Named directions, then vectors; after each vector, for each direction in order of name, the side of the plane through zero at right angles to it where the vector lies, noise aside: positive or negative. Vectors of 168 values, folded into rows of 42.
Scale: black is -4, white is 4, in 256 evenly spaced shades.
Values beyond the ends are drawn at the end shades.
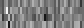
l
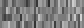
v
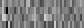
negative, negative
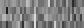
negative, negative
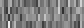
negative, positive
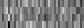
positive, negative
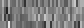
negative, positive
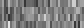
negative, positive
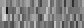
negative, negative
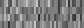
positive, negative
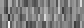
negative, positive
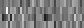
positive, positive
